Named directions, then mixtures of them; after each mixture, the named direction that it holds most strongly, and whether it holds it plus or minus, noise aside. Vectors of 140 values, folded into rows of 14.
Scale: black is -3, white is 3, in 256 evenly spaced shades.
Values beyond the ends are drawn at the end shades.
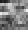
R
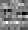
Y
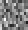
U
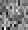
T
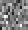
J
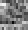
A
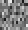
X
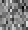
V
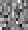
J, minus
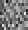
U, minus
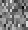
V, plus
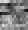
R, minus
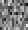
X, plus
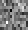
V, minus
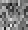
T, minus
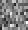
U, minus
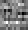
Y, plus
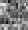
A, plus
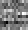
Y, minus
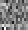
A, plus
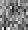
T, minus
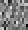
X, minus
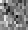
U, plus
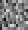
U, minus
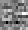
Y, minus
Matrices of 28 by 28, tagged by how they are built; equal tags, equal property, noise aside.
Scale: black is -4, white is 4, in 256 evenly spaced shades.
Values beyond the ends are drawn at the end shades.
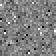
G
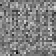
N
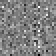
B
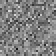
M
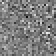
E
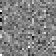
B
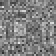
N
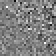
E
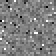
G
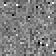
G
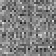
N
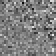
E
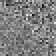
E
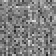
N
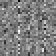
B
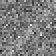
M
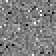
G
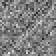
M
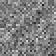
M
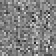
B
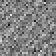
M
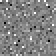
G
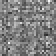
N
